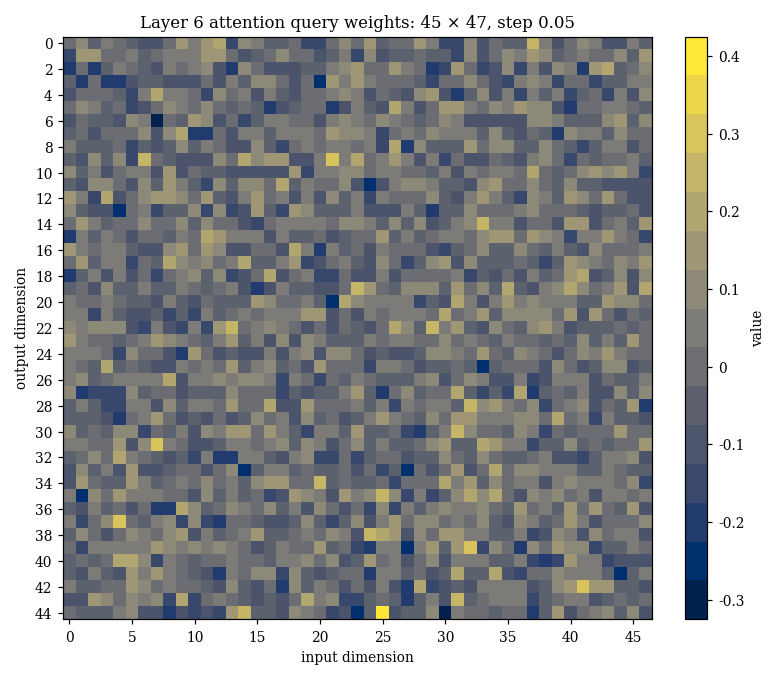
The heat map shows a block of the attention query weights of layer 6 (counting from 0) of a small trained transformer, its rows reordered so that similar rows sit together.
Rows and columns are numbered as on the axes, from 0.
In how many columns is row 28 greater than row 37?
22
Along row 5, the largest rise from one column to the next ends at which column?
26
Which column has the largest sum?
31
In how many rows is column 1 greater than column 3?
19
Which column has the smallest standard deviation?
45
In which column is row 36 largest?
9
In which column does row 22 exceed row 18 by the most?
13
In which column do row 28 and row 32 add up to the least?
46
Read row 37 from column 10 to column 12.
0.1 -0.15 -0.2
